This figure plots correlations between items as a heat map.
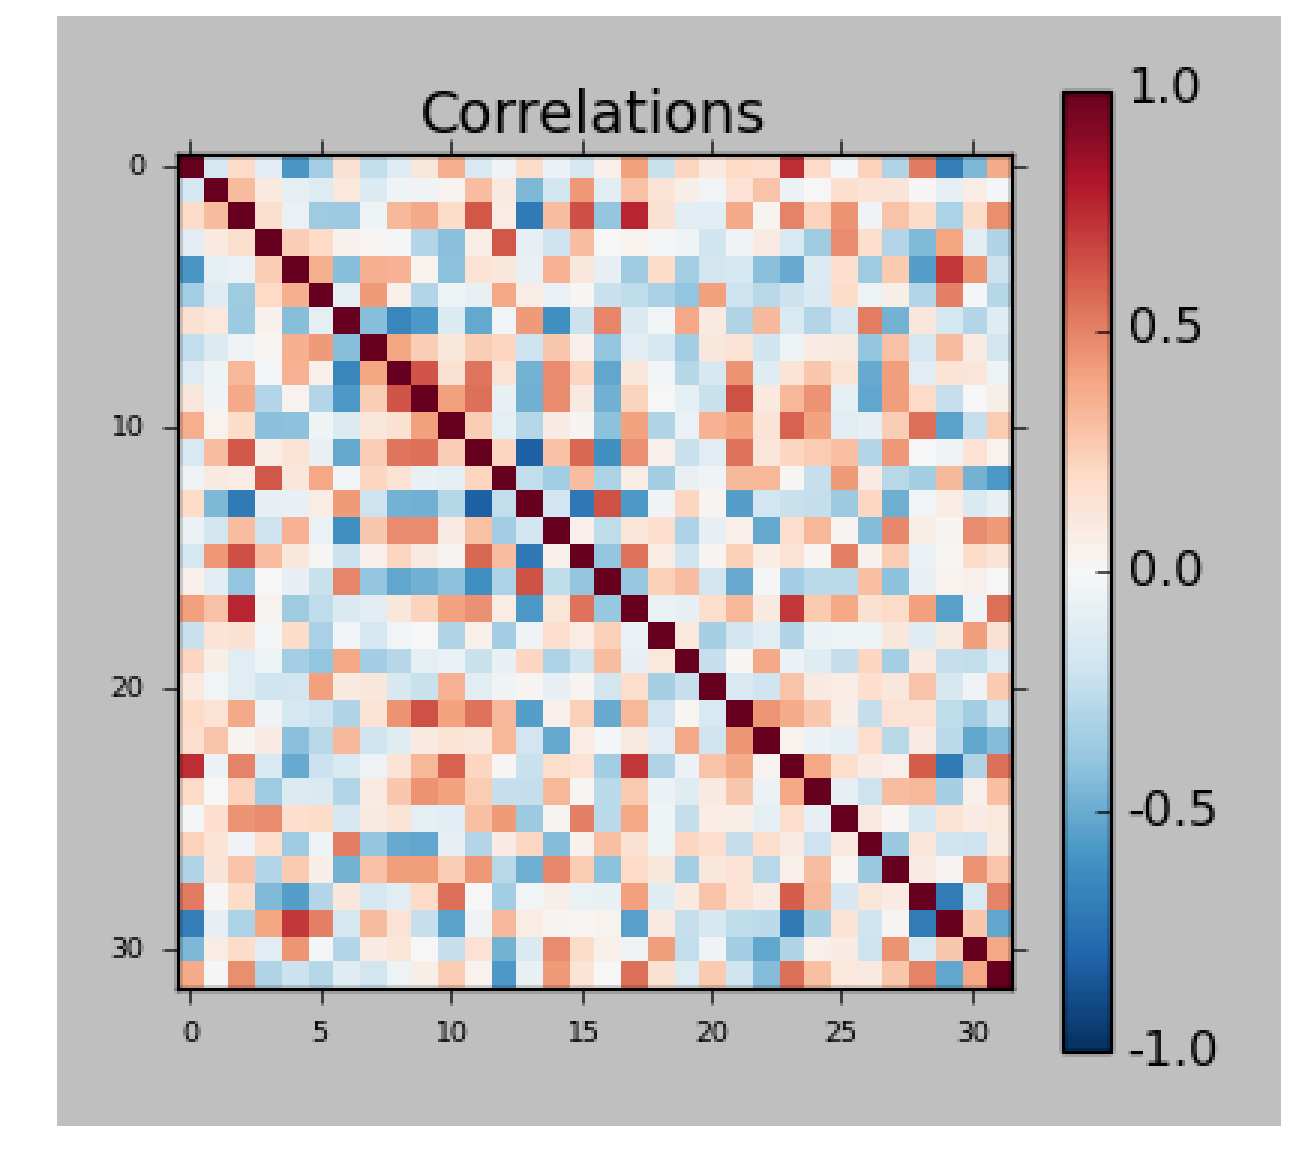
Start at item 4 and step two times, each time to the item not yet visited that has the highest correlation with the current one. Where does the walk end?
5
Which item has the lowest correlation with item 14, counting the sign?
6
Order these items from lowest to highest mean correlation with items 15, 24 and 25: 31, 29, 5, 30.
29, 5, 30, 31
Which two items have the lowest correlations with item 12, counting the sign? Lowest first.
31, 30
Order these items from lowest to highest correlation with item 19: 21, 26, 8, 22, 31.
8, 31, 21, 26, 22
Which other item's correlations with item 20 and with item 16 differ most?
10
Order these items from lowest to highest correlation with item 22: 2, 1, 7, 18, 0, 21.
7, 18, 2, 0, 1, 21
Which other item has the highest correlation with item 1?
15
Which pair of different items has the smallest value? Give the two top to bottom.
11, 13
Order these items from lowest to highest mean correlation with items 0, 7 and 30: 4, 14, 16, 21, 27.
16, 21, 4, 27, 14
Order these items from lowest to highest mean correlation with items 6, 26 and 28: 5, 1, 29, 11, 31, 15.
29, 11, 5, 15, 1, 31
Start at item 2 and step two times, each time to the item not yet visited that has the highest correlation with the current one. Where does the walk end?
23
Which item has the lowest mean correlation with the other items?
13
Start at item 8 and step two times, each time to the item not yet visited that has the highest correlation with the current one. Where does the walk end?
21
